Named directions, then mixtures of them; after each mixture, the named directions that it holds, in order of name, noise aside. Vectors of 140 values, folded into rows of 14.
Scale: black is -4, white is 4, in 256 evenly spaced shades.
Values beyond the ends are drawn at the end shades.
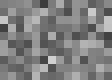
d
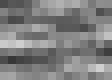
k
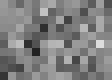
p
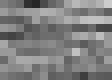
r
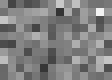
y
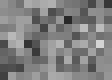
p, r.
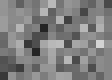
p.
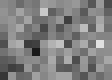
p.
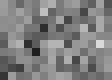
p.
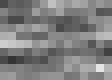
k.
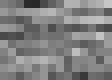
r.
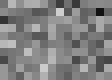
y.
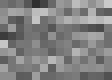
d, r.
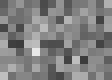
d, p.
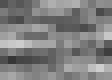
k.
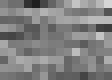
r.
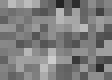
k, y.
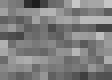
r.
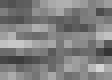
k.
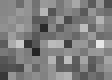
p.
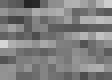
k, r.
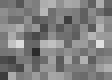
k, p.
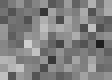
d, p.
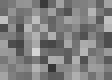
d, p.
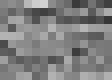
d, r.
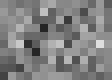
p.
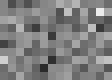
d, y.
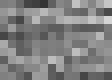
d, r.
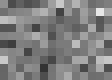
y.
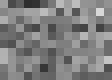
r, y.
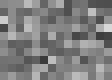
d, r.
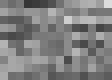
p, r.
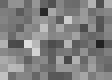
p.
